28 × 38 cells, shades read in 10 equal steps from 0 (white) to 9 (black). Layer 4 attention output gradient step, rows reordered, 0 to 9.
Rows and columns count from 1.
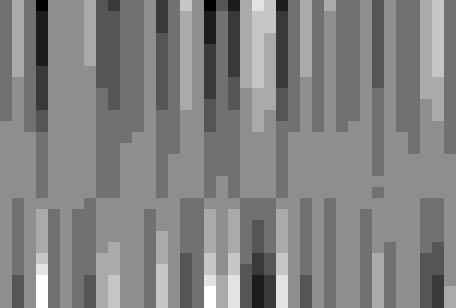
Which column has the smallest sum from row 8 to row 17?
22
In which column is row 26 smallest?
4
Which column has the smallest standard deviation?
6
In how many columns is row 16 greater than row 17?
2
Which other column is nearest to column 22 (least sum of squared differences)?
37
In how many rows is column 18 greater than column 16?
18
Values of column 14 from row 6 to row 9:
6 6 6 6
